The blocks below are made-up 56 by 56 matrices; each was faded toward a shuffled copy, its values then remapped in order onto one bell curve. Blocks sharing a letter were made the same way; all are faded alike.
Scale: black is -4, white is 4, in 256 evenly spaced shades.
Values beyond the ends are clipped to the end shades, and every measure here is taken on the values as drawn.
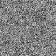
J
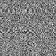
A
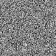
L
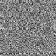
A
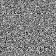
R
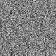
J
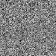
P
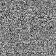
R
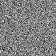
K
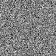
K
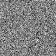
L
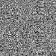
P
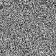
J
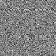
A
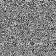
R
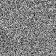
K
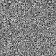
P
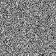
K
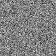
K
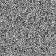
K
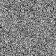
K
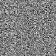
P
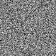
L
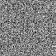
J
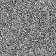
J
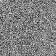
K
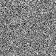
L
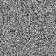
J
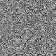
P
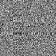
A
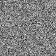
R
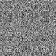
A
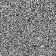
R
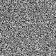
R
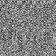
A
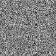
P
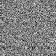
J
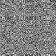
A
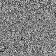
R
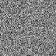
A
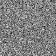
L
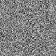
J
